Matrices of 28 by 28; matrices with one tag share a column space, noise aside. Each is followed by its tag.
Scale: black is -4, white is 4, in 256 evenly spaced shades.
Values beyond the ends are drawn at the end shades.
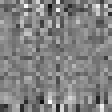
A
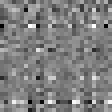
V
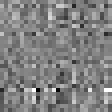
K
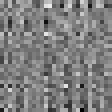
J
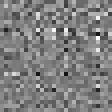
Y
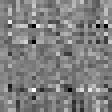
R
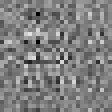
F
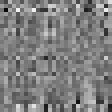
A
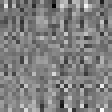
J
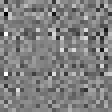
Y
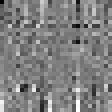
R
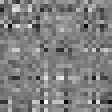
V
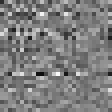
Y
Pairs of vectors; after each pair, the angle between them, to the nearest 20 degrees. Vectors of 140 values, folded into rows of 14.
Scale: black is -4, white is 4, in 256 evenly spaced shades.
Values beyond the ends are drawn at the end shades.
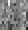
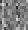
80 degrees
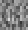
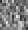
140 degrees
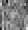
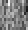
60 degrees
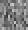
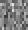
40 degrees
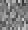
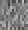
140 degrees
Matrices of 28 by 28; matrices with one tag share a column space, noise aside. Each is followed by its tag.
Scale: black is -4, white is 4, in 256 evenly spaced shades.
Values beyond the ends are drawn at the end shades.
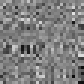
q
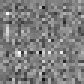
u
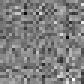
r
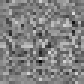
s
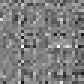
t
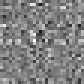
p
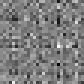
t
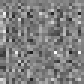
u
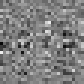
s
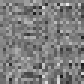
r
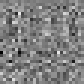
u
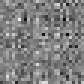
t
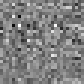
p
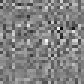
p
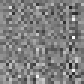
r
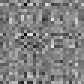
t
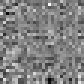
r
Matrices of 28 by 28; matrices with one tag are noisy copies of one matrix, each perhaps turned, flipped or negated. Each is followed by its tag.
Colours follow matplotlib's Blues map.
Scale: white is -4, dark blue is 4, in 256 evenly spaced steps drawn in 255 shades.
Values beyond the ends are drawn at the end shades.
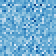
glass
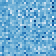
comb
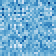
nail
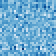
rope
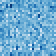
rope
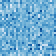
rope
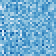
comb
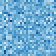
glass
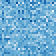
comb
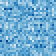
nail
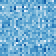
rope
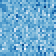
rope
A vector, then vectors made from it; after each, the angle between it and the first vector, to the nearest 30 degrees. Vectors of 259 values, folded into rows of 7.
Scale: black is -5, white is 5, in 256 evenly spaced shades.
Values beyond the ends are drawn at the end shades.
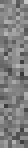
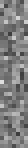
60 degrees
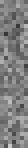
120 degrees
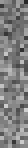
150 degrees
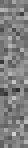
90 degrees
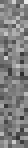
30 degrees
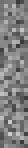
90 degrees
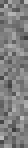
90 degrees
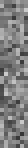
60 degrees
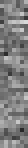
60 degrees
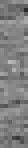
60 degrees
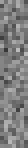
90 degrees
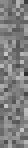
150 degrees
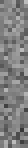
30 degrees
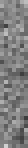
60 degrees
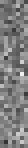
150 degrees
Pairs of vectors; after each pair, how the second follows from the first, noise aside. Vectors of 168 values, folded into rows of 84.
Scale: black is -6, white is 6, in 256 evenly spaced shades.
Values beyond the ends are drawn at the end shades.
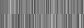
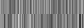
negated.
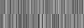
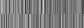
reversed.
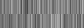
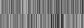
negated.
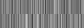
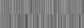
negated, shrunk.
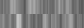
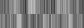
copied.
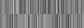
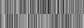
copied.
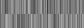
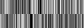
negated, scaled up.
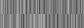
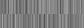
reversed, shrunk.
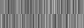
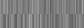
reversed, shrunk.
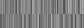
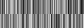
negated, scaled up.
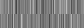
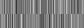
copied.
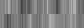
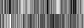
negated, scaled up.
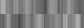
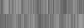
reversed, shrunk.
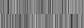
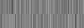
reversed, shrunk.
